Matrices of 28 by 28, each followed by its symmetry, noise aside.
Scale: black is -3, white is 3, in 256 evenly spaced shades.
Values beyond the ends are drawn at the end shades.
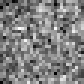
no symmetry.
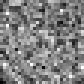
symmetric across the other diagonal.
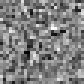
antisymmetric.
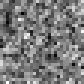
no symmetry.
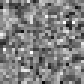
antisymmetric.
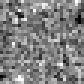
antisymmetric.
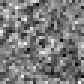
symmetric.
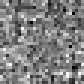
antisymmetric.
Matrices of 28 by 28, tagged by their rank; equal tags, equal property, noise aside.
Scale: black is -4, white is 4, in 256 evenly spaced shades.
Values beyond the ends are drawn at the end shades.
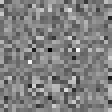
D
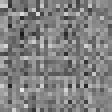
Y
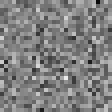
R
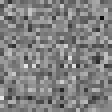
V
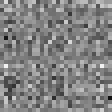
V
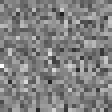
R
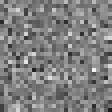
R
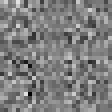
Y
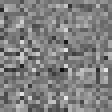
Y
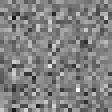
R
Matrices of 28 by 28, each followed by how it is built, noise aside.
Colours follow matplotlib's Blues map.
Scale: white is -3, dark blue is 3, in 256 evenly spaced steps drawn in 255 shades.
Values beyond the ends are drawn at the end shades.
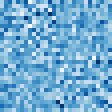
block diagonal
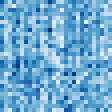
blocks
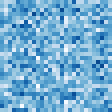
repeating rows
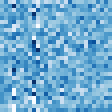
uneven columns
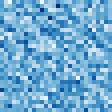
Toeplitz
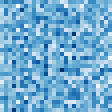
repeating rows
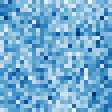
smooth
